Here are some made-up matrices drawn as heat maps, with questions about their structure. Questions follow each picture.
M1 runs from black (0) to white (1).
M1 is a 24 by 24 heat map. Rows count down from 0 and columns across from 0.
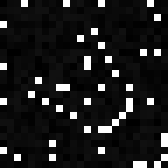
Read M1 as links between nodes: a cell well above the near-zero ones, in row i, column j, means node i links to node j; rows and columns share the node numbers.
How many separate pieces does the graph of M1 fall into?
6
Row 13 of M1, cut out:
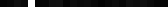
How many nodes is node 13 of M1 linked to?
1
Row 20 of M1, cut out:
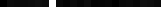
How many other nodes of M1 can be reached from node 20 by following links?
5
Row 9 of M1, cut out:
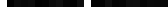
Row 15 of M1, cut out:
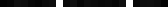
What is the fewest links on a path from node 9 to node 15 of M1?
3
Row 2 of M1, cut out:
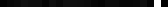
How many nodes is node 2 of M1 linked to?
1
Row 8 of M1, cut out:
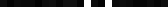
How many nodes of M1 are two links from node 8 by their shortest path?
3
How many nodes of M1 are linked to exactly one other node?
10
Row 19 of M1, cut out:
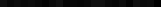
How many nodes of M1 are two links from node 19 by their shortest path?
2
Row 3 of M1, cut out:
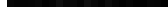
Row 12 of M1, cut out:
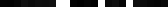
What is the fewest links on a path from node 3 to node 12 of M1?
3
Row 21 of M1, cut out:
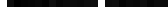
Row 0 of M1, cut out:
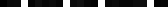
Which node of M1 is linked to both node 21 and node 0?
node 14
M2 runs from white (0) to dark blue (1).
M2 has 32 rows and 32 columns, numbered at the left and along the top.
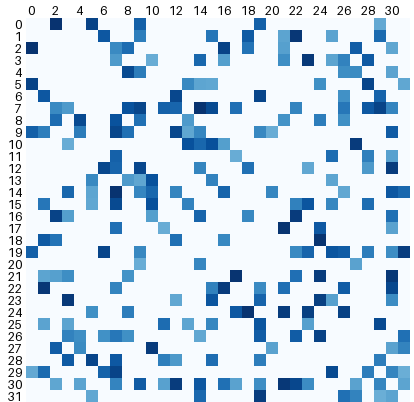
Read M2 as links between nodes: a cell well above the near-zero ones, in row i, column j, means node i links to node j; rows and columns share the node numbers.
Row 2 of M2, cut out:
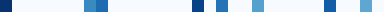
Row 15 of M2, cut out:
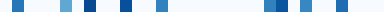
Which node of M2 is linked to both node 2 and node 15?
node 7
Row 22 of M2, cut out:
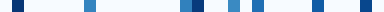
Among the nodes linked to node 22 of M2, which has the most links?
node 30
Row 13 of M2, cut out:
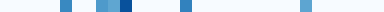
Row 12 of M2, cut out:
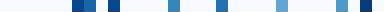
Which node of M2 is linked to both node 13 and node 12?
node 9
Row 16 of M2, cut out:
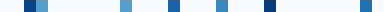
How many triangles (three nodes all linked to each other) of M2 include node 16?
7
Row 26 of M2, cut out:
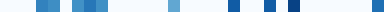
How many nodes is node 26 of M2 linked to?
10
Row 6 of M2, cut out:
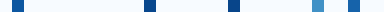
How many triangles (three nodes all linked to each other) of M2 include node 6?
2
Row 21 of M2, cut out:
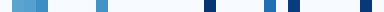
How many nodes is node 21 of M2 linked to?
8
